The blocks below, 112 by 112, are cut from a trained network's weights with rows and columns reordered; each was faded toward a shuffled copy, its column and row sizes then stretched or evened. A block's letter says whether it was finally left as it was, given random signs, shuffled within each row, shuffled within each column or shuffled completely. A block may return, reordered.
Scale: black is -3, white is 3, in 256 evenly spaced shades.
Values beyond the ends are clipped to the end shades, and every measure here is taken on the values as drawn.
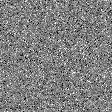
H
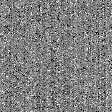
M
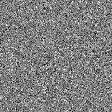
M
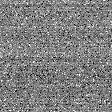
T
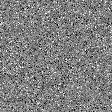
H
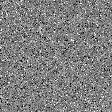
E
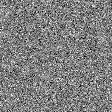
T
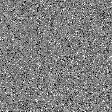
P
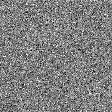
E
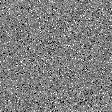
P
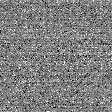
T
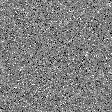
H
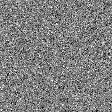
E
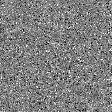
P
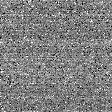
T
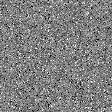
E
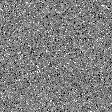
H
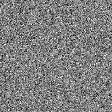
M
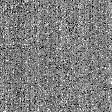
M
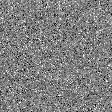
H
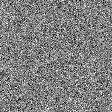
E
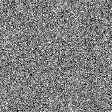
P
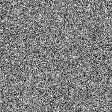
E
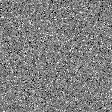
H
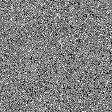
P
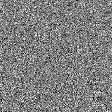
M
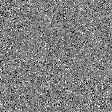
P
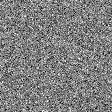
H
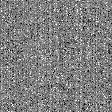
M
